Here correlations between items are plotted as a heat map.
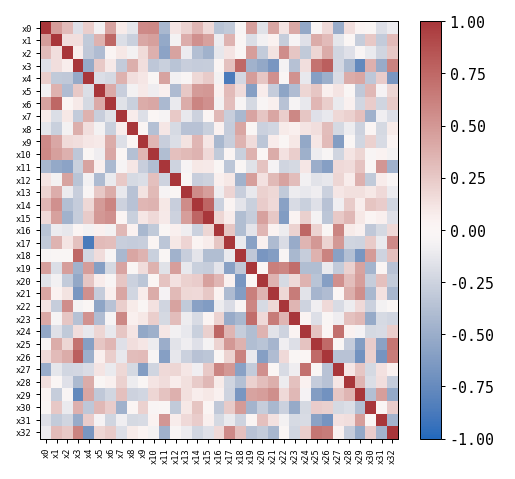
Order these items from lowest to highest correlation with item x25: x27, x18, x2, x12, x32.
x12, x27, x2, x18, x32
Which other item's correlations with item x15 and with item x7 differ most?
x14
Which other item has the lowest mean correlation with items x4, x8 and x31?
x17
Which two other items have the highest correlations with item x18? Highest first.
x3, x26
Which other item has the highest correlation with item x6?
x1
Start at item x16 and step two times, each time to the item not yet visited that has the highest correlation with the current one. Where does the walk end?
x27
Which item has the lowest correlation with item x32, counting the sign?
x4
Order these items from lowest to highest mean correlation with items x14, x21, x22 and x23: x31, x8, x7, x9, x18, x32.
x18, x32, x8, x31, x9, x7
